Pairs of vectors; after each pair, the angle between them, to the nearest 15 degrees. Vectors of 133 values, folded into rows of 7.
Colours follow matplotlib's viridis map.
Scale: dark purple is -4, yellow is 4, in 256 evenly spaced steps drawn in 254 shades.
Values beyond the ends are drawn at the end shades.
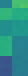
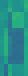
75 degrees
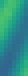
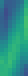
165 degrees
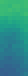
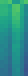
45 degrees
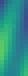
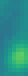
105 degrees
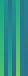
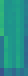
75 degrees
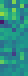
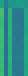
90 degrees
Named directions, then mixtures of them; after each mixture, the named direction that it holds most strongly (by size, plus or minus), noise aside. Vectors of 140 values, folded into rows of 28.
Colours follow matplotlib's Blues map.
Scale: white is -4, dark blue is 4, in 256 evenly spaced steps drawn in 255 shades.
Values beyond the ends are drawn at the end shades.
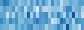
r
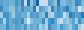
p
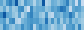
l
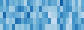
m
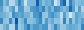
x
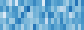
l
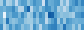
l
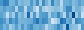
r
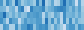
l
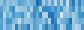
m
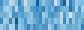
x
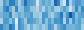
x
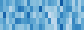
m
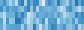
l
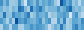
m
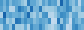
m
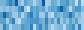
l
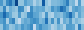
l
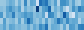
p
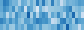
r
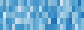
m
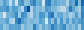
l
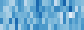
x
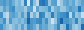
p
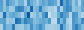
m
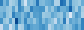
x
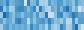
p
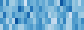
m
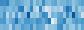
r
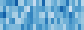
l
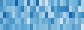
p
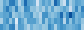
x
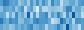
r
